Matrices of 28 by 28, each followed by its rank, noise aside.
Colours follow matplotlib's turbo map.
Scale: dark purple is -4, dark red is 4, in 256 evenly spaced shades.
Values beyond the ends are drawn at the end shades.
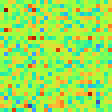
six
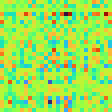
four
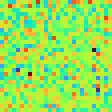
eight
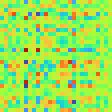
three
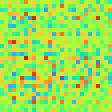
six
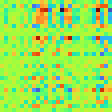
three
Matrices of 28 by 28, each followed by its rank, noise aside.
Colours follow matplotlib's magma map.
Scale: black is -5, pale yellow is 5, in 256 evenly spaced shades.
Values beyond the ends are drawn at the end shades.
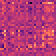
three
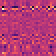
two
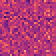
six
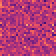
six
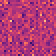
six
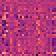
four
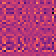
two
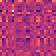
two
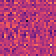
four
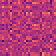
three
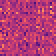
six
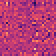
four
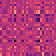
two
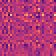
two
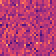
six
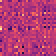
three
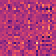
three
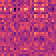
two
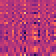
two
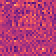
six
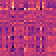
two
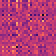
three
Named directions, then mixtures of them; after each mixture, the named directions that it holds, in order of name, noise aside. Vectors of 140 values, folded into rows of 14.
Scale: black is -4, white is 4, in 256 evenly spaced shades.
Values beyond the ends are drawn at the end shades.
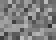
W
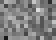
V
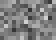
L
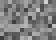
W.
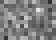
V.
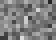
L, V, W.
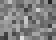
L, V, W.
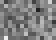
V.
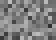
W.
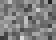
L, V, W.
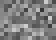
L, W.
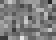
L, V, W.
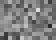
V, W.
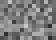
W.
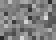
L, W.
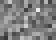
V, W.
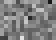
L, V, W.
